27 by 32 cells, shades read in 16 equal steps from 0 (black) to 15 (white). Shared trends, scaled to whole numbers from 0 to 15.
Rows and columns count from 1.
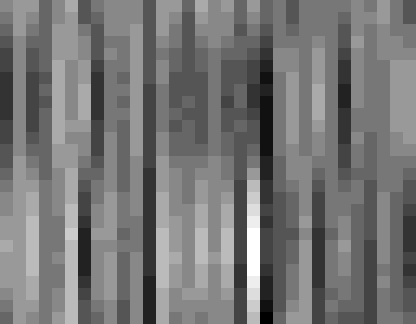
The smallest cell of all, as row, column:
27, 21
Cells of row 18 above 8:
8
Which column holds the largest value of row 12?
5
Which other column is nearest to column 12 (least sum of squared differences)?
19
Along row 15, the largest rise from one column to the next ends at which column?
13
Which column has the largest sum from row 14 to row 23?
20
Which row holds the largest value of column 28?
4
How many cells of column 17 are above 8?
1
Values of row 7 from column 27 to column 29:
3 8 7
